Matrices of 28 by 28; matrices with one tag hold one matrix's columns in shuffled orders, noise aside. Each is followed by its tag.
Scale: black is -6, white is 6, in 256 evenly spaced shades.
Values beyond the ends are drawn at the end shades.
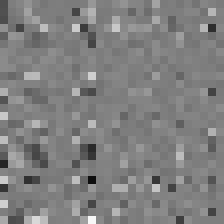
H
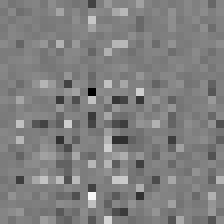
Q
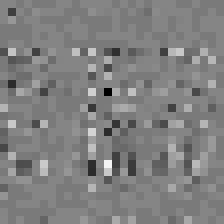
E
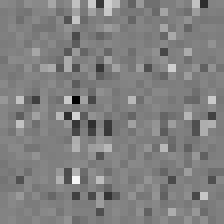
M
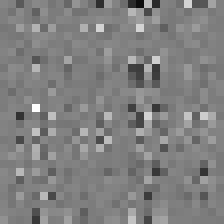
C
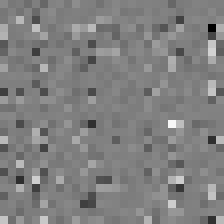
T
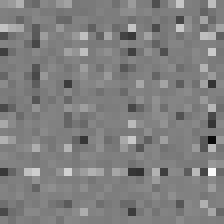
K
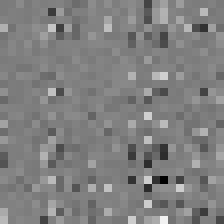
H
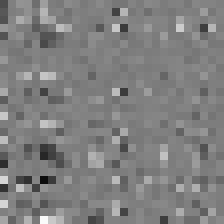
H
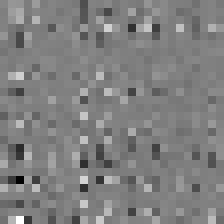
H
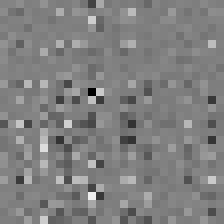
Q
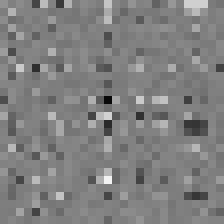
M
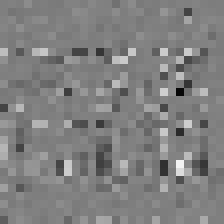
E
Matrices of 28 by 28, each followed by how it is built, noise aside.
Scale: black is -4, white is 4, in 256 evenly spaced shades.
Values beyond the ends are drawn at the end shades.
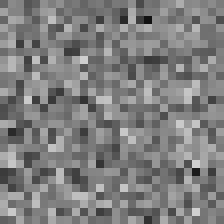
low rank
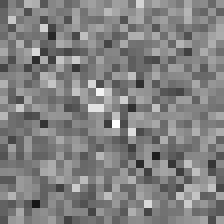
banded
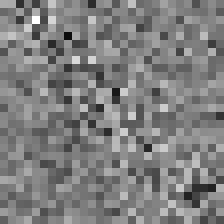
banded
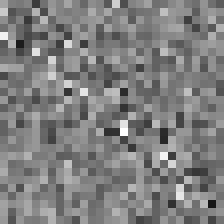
banded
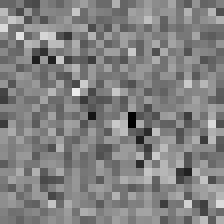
banded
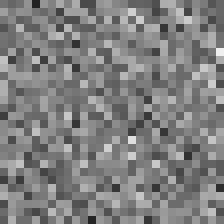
Toeplitz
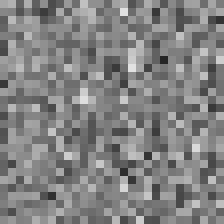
repeating rows
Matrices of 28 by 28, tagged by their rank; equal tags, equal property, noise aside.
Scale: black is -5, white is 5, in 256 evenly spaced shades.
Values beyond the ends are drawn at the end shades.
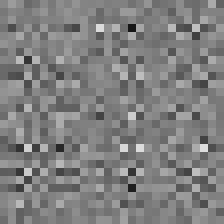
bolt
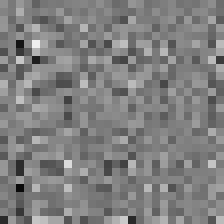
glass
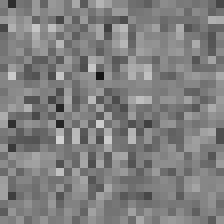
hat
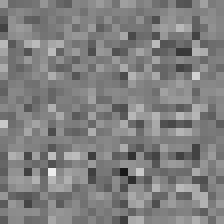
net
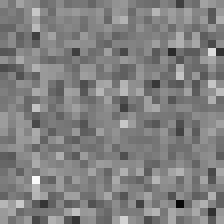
hat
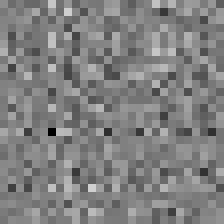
hat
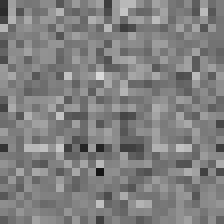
hat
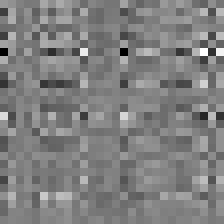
bolt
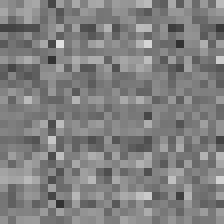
glass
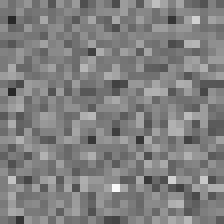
glass
